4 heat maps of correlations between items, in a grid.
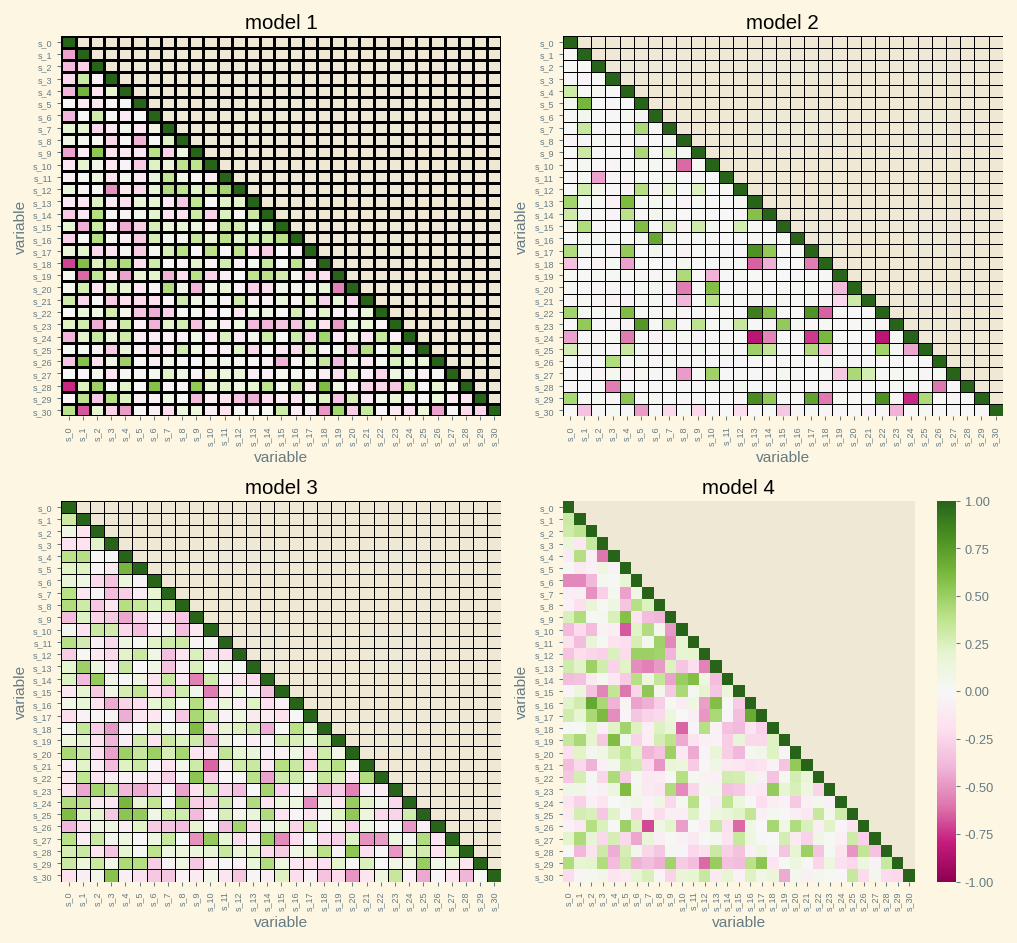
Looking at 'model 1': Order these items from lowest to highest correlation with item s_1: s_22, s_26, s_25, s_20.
s_25, s_22, s_20, s_26
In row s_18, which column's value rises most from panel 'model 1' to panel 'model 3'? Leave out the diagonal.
s_0
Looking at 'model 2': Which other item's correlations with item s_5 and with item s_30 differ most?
s_23
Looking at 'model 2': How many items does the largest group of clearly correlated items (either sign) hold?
10
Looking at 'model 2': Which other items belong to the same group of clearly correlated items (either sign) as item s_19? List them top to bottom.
s_8, s_10, s_20, s_21, s_27
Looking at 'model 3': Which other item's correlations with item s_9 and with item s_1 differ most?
s_4
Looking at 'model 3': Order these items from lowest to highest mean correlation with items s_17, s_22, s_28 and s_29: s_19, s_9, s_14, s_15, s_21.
s_14, s_15, s_21, s_19, s_9
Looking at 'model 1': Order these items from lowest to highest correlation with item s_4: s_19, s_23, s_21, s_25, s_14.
s_19, s_21, s_14, s_25, s_23
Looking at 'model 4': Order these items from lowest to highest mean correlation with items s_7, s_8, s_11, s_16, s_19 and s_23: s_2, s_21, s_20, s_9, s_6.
s_21, s_20, s_9, s_6, s_2
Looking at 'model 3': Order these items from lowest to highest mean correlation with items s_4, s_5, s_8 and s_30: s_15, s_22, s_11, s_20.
s_22, s_11, s_20, s_15
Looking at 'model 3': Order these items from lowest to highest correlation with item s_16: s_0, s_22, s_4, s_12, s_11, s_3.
s_3, s_4, s_12, s_0, s_11, s_22
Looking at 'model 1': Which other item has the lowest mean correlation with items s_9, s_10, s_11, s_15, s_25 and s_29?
s_5
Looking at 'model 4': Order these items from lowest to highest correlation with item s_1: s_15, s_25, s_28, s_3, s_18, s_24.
s_28, s_24, s_3, s_18, s_15, s_25
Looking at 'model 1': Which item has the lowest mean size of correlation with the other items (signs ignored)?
s_27
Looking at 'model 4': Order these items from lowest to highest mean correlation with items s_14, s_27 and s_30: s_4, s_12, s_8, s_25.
s_4, s_8, s_12, s_25
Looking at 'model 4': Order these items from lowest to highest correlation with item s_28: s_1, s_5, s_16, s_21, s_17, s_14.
s_1, s_14, s_16, s_17, s_5, s_21
